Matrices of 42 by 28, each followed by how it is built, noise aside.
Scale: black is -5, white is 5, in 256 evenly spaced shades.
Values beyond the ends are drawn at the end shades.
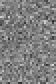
low rank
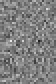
low rank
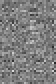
low rank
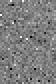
sparse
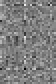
low rank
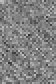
Toeplitz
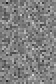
repeating rows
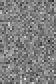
repeating rows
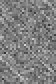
Toeplitz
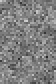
smooth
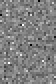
sparse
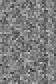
repeating rows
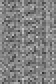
repeating rows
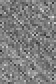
Toeplitz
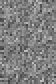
repeating rows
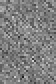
Toeplitz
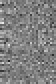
low rank
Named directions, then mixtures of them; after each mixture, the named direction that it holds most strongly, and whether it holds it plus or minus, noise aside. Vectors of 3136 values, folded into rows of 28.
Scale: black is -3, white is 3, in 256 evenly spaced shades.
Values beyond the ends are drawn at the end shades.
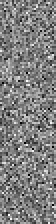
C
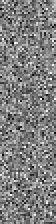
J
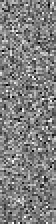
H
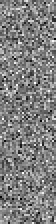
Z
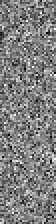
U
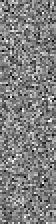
H, plus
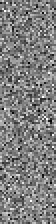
C, minus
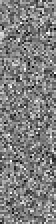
U, minus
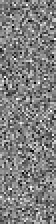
Z, minus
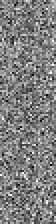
J, plus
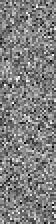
C, plus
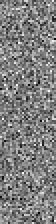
Z, plus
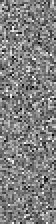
H, plus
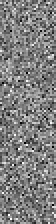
C, plus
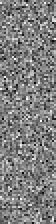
Z, minus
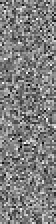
C, minus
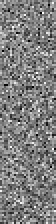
H, plus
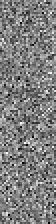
C, minus
